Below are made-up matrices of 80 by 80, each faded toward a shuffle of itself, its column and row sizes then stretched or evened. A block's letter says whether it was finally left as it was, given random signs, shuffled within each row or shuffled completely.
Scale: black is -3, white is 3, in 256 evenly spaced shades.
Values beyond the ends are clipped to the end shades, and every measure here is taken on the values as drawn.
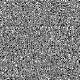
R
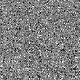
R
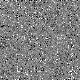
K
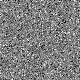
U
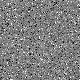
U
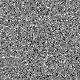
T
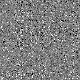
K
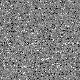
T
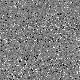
T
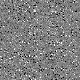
R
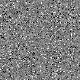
K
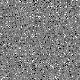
R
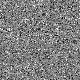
T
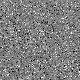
T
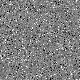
U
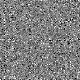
R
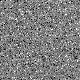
T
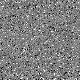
T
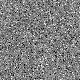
U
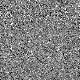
K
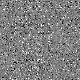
K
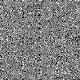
R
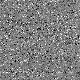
T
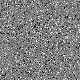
T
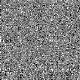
R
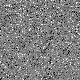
U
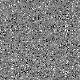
K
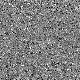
T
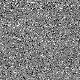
T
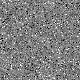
T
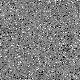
T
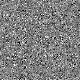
K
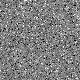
U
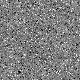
U
